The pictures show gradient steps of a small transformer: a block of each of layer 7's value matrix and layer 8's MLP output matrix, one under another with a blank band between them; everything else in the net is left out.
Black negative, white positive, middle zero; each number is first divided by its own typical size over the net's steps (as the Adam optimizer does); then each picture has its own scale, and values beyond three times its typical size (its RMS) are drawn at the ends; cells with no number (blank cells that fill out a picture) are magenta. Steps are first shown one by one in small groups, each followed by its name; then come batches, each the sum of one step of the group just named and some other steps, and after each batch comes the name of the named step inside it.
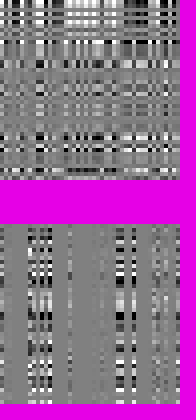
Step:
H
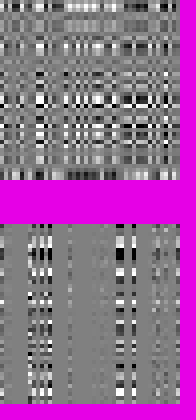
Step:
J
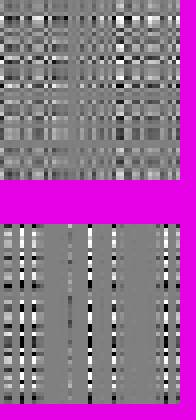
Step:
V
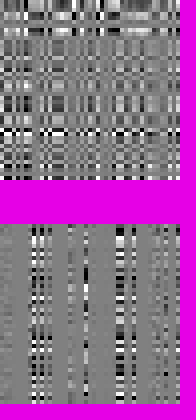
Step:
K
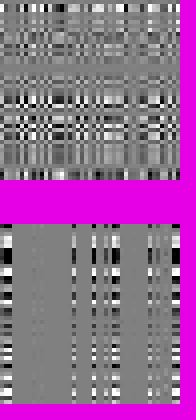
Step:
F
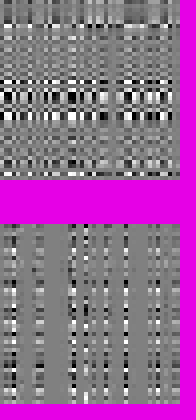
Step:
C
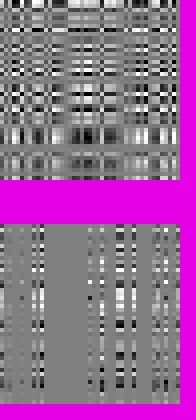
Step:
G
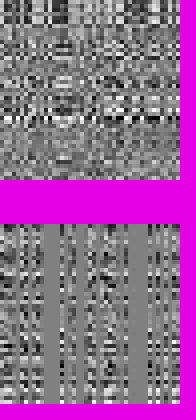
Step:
V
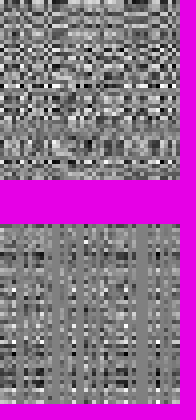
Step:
C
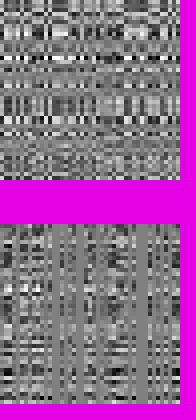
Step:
K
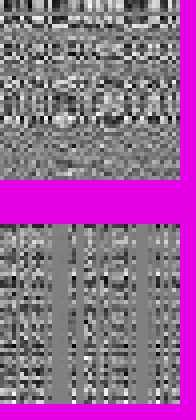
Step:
V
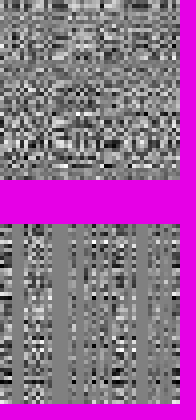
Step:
K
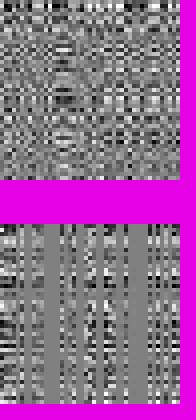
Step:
V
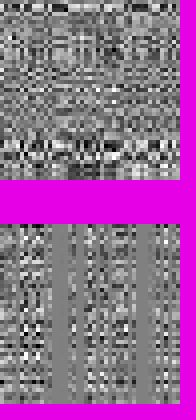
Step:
V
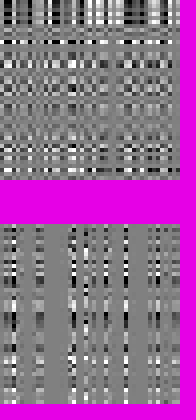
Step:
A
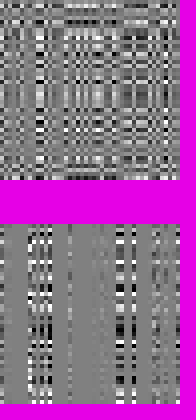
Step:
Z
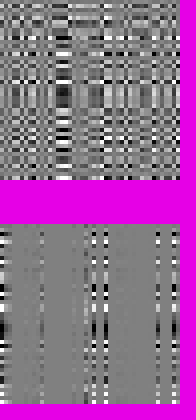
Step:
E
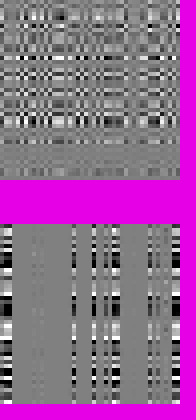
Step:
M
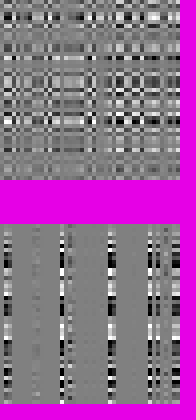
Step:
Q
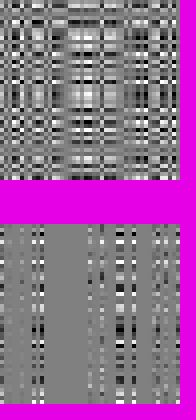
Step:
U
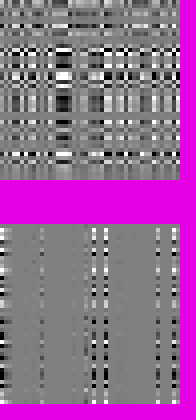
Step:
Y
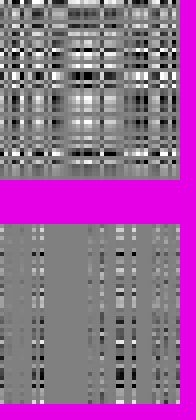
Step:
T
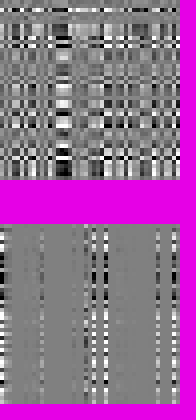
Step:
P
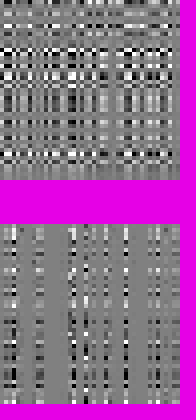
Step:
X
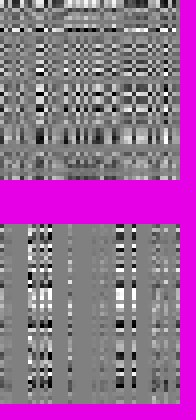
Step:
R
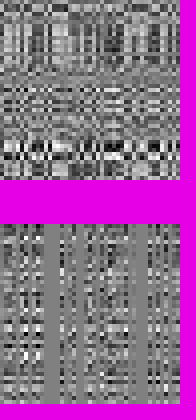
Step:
Q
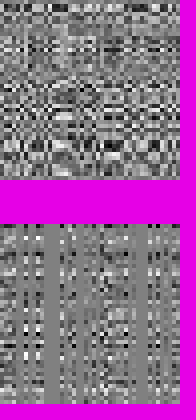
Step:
X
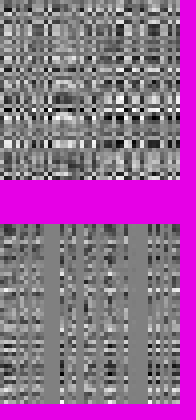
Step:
Q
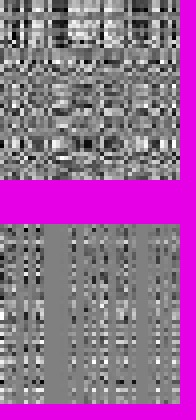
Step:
P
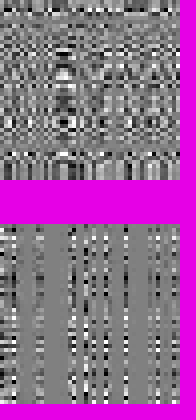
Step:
Y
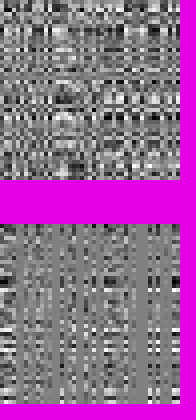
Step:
R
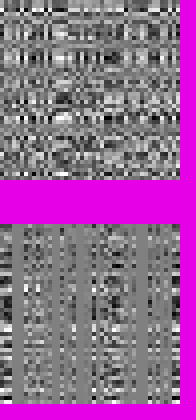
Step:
M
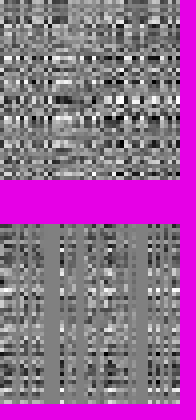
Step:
Q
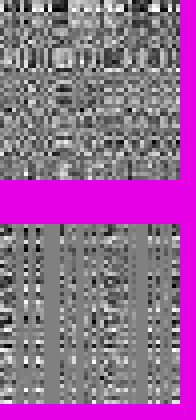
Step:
E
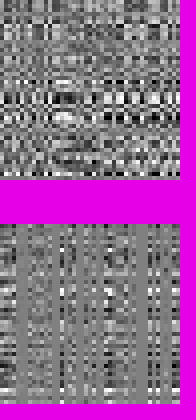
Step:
Q
